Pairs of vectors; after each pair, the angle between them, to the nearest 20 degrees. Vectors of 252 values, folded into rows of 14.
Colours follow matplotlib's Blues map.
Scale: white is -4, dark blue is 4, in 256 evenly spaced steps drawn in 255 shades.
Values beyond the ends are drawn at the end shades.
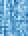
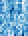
80 degrees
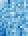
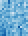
20 degrees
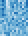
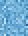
80 degrees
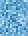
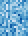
140 degrees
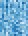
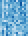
140 degrees
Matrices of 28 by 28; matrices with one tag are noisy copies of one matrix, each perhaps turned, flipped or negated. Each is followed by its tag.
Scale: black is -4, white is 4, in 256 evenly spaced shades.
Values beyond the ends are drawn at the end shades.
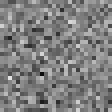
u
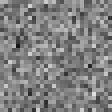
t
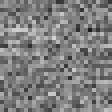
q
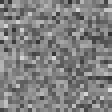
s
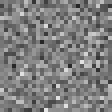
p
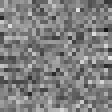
q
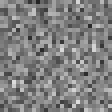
u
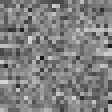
q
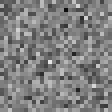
t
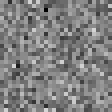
t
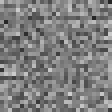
s
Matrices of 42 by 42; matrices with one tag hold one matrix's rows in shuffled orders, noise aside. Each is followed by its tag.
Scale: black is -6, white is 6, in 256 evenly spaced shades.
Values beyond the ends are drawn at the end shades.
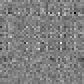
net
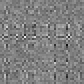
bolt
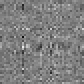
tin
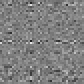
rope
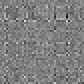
bolt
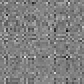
bolt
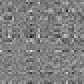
rope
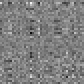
rope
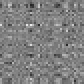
rope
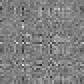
tin
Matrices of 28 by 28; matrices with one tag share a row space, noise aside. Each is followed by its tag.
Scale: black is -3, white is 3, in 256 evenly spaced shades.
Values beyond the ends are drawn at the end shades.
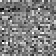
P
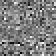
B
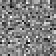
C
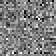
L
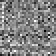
P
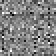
P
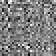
C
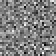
L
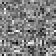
B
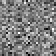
C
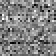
P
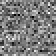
P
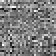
P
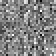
L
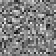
B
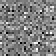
L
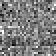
P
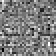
P
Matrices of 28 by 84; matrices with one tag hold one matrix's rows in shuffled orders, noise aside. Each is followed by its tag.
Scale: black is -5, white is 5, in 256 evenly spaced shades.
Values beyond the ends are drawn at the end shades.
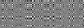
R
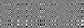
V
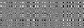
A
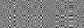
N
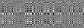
R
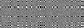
V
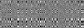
V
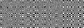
A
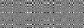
R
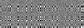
V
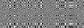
N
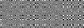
A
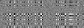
N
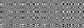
A
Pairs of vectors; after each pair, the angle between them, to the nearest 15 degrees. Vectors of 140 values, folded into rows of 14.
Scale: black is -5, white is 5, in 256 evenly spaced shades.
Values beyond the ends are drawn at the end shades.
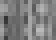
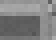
75 degrees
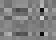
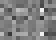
150 degrees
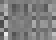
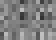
60 degrees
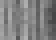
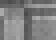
105 degrees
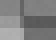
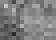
135 degrees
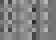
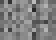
30 degrees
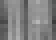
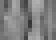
60 degrees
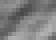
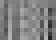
90 degrees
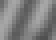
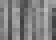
75 degrees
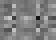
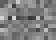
120 degrees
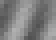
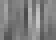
120 degrees
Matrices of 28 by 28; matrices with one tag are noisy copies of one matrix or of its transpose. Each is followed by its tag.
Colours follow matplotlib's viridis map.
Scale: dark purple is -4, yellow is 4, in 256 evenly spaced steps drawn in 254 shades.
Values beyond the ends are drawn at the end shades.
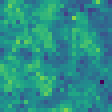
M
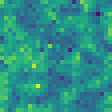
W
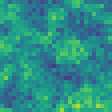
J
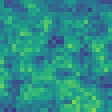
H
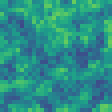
W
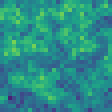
M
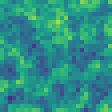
W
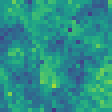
J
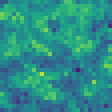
M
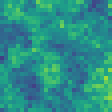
J
